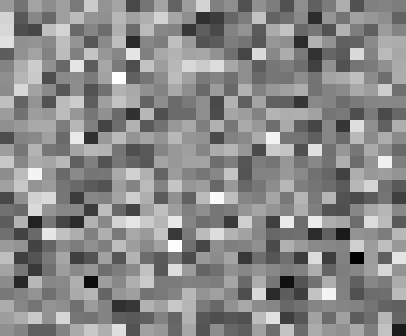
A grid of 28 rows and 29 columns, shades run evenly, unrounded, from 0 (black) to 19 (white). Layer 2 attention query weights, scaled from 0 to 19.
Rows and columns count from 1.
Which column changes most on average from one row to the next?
10
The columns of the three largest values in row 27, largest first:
20, 5, 3
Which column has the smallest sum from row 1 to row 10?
23
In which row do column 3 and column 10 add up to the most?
15
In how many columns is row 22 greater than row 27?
12
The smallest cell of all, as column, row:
26, 22
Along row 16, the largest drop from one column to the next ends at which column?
28
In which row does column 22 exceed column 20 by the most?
21
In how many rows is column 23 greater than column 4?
12
